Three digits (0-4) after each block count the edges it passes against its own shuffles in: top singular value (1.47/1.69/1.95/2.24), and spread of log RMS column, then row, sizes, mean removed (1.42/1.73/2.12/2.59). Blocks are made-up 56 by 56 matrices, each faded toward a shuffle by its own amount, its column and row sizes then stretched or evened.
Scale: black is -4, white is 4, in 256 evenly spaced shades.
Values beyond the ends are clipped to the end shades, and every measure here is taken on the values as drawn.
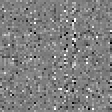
0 3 1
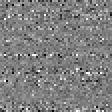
0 0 4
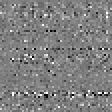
2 1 4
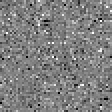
1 0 2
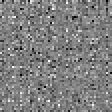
2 3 2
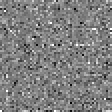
1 0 2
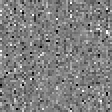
1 3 0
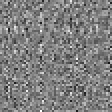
3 4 0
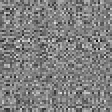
4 0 4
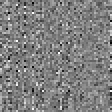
3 4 0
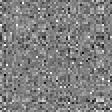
4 2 1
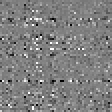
1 2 4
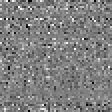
0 1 4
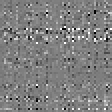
2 4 4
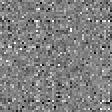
3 1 2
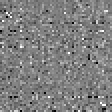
2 1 2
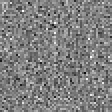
2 0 0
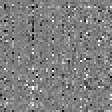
2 4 2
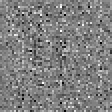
1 3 2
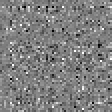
2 2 2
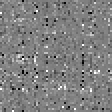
2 3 2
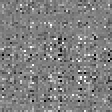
1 3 4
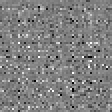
1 2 4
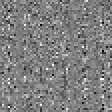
1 4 0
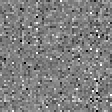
0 2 0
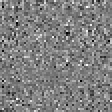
1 2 3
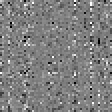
0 4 2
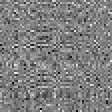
4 1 1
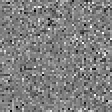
2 1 1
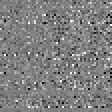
0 2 4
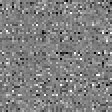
0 3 4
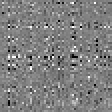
4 4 3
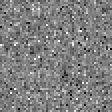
1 1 0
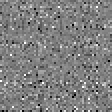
2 1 2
